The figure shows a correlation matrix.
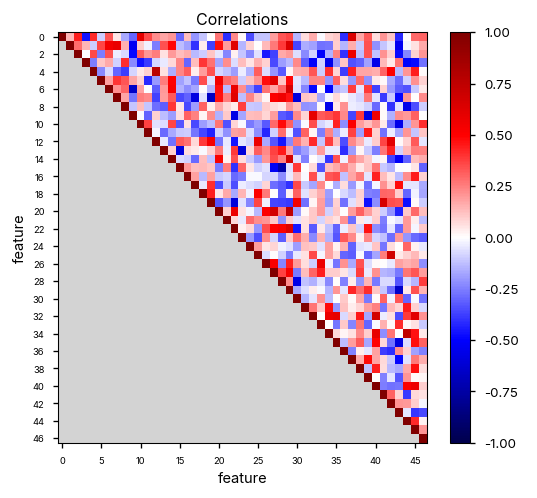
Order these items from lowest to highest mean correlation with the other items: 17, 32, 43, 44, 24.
43, 17, 24, 44, 32
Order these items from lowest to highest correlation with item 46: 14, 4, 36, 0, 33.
36, 33, 4, 14, 0
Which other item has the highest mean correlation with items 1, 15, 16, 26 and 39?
29
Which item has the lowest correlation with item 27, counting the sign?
15
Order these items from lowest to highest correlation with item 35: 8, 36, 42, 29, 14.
42, 36, 8, 29, 14
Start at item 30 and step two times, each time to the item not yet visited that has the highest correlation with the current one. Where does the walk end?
41
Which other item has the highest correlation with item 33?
26
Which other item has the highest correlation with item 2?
37
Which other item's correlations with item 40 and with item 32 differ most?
25
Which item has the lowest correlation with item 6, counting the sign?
9
